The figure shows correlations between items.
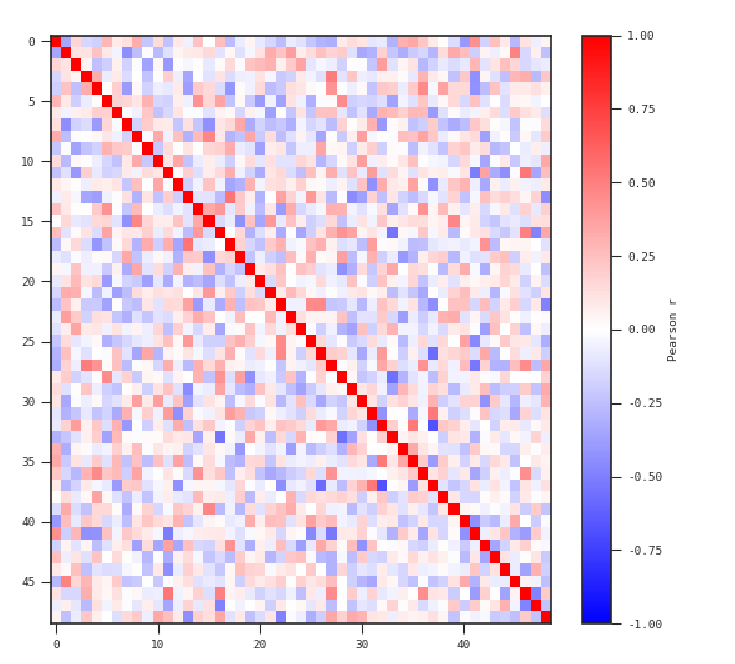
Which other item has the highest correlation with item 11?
46
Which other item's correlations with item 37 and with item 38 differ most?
32
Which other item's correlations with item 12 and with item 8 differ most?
37
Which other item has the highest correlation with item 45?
1
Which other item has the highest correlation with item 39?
15
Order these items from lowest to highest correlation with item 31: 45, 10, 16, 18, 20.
45, 20, 10, 16, 18
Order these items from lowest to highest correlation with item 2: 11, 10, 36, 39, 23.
11, 36, 39, 10, 23
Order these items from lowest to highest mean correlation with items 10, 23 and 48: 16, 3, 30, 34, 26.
26, 34, 3, 16, 30
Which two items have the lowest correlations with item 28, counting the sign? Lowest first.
33, 19
